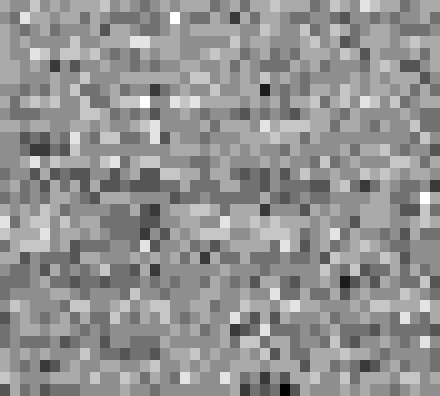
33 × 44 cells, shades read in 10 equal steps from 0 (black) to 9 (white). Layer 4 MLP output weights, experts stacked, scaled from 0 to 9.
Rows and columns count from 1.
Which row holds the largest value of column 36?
23
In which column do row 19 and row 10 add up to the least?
16
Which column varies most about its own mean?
27
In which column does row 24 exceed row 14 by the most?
43
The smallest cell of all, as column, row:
29, 33
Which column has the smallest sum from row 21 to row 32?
11
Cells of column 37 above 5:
13
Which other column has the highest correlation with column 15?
12
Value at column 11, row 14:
7
